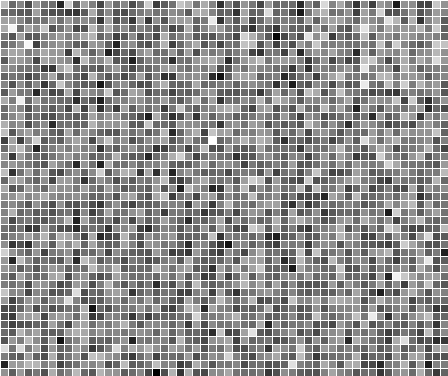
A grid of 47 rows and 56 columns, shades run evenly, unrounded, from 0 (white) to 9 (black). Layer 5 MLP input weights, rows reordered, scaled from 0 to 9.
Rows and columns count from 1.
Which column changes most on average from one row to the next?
49
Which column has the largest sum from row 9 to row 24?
22
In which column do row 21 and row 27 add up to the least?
50
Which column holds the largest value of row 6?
15
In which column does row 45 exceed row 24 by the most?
40
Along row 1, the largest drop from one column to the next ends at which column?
9
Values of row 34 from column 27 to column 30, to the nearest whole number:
7 3 5 3
